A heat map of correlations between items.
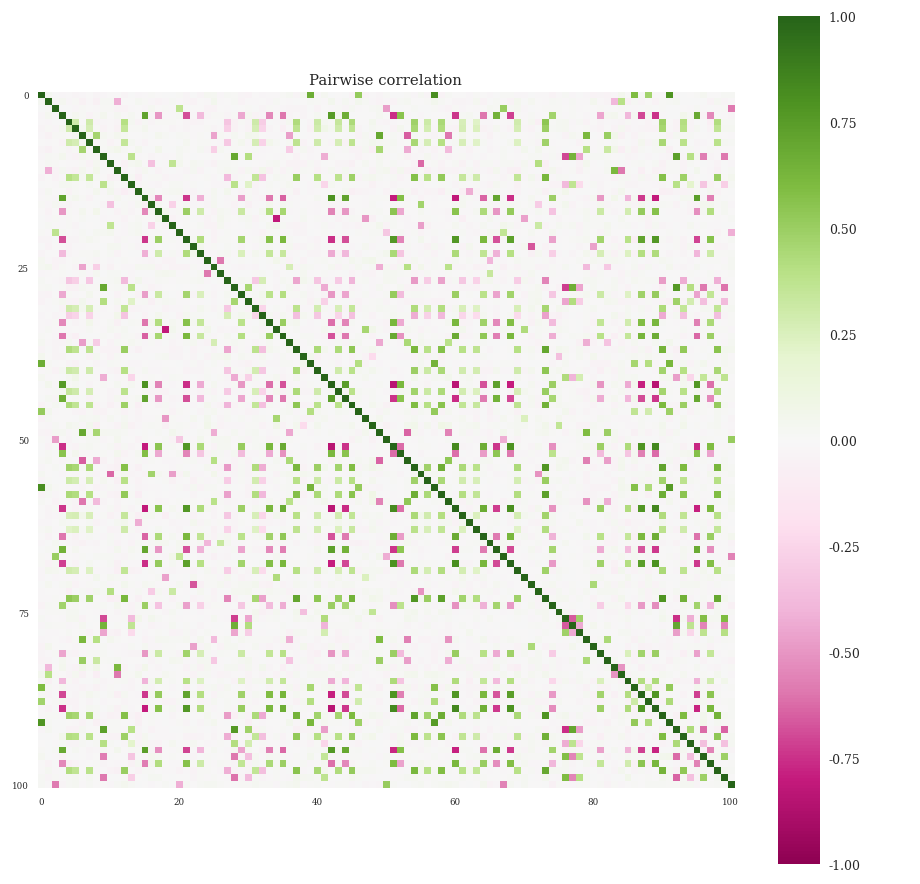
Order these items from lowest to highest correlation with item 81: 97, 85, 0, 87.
0, 85, 97, 87
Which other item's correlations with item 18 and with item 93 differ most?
34
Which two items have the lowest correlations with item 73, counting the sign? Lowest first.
27, 32
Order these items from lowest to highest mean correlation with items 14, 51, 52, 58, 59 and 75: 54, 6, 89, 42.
6, 42, 89, 54
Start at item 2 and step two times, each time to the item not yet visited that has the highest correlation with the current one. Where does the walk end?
20
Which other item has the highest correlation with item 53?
59
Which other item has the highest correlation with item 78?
76
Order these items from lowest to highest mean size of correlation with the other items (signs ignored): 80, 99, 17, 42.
80, 99, 17, 42
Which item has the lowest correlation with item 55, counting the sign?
10
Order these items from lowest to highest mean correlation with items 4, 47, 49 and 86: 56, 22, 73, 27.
27, 22, 56, 73
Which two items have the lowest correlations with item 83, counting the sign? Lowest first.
84, 1
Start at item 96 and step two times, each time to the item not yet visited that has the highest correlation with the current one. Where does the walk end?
99
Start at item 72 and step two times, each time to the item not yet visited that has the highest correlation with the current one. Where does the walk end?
19
